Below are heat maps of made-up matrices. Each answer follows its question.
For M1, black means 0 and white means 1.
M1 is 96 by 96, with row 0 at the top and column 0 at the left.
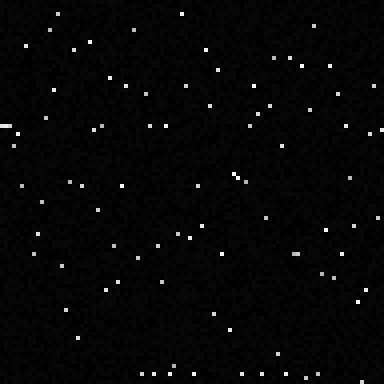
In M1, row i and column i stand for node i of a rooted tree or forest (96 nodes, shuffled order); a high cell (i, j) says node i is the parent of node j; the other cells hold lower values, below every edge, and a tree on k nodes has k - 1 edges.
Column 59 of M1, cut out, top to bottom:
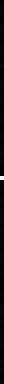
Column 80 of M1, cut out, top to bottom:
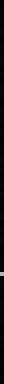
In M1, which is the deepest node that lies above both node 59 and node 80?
14
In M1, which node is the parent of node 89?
75
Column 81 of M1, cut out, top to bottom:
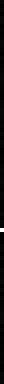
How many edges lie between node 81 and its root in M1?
9
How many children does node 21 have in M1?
4
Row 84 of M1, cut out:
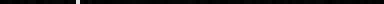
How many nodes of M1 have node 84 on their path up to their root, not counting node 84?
9
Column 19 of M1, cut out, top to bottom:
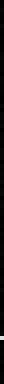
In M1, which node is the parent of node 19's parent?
23
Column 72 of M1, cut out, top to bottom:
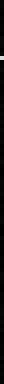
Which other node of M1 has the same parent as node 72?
68
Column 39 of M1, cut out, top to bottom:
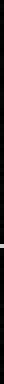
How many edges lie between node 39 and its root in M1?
6
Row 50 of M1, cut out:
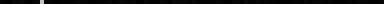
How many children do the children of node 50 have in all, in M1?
1
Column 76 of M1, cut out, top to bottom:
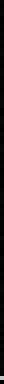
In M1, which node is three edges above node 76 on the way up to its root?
17
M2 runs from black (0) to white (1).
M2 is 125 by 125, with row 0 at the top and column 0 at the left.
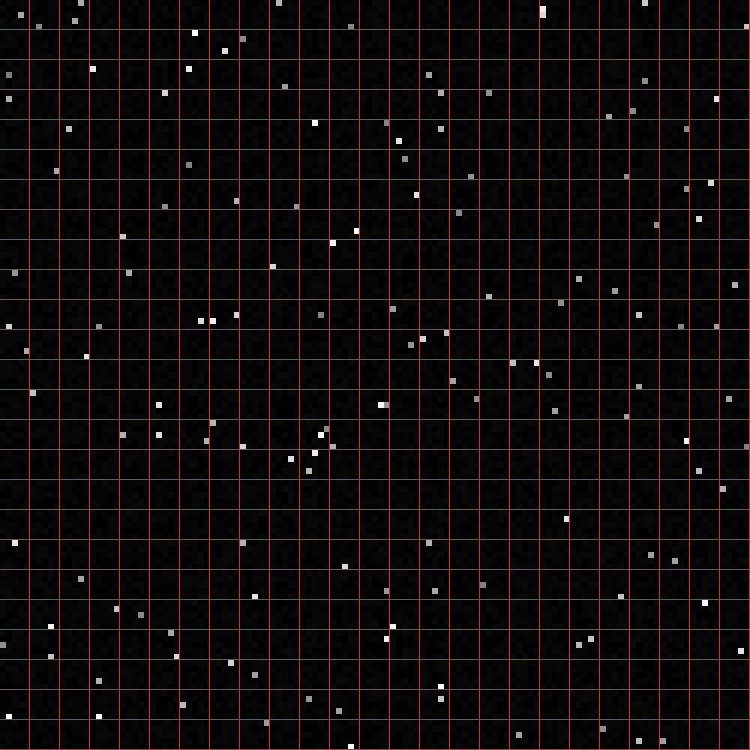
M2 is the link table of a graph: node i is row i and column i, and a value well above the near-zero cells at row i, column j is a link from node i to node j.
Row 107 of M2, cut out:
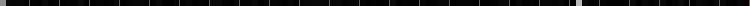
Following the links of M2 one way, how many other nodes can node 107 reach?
4
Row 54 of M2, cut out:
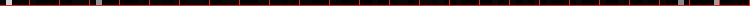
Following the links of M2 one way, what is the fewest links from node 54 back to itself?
4
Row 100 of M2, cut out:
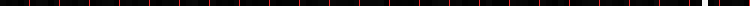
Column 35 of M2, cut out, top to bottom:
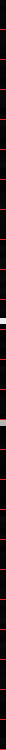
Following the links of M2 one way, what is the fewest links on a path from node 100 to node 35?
6
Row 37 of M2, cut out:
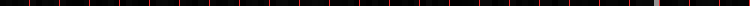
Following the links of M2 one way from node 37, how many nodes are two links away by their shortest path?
2
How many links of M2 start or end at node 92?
2
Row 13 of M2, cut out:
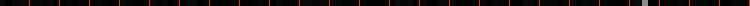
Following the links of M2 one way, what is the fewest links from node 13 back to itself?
3
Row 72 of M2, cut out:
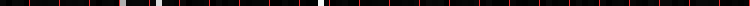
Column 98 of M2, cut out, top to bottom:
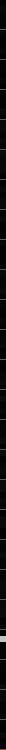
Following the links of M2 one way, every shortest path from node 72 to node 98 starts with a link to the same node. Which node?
node 20
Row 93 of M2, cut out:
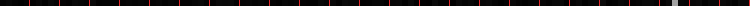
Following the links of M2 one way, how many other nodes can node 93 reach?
2
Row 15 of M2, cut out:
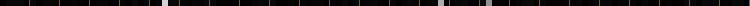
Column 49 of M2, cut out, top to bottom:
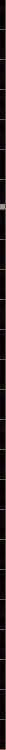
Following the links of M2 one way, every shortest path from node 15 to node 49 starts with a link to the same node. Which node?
node 73
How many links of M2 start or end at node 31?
3
